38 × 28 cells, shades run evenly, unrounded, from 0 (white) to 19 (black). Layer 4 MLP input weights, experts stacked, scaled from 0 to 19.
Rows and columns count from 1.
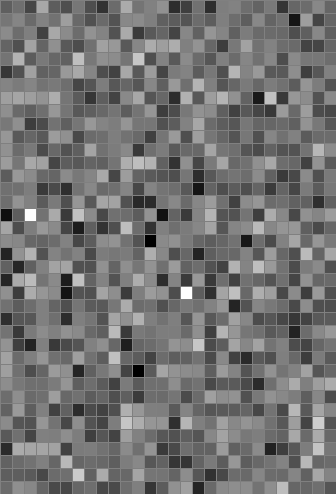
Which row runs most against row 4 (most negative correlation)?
34
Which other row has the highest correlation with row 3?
12
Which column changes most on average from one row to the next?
7
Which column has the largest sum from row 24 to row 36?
9
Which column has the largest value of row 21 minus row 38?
2
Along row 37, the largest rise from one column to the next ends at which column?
8
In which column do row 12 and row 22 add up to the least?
3
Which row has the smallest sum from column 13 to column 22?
23
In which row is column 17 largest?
15
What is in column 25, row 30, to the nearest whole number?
6
